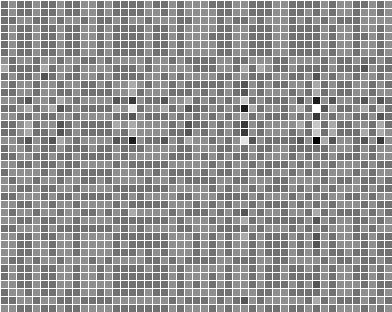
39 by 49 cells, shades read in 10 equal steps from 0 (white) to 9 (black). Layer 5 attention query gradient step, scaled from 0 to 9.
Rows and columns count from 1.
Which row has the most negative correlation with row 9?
22
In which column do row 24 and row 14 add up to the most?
31
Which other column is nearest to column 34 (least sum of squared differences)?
29
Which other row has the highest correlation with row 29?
25
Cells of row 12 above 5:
1
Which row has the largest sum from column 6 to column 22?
18
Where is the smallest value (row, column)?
14, 40
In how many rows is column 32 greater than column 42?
4
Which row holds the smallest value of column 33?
9
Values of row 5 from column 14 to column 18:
4 5 5 5 5
